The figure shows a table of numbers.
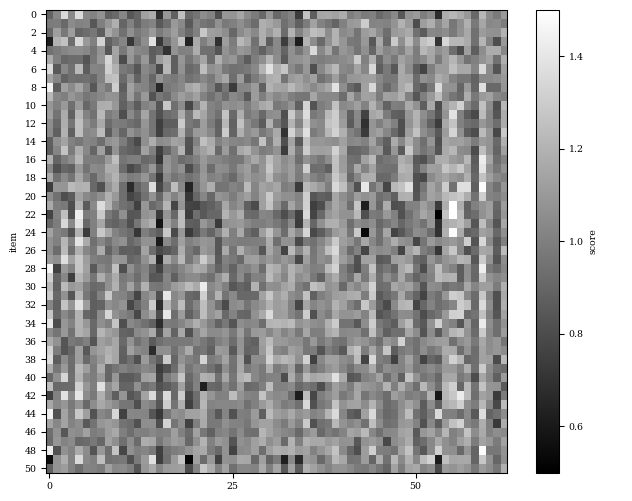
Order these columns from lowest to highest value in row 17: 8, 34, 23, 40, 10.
10, 34, 23, 40, 8
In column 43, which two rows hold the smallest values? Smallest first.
24, 21
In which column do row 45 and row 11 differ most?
16
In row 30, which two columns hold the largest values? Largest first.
21, 44
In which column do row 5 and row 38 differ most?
32
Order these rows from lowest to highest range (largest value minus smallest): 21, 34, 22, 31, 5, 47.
47, 5, 31, 34, 21, 22
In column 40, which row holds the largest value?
19
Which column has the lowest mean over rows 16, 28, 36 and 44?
15
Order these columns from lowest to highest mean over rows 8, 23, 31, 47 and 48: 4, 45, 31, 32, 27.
45, 27, 32, 31, 4
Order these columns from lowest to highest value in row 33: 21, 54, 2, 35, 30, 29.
2, 54, 29, 21, 35, 30
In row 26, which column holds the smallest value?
53
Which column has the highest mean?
59
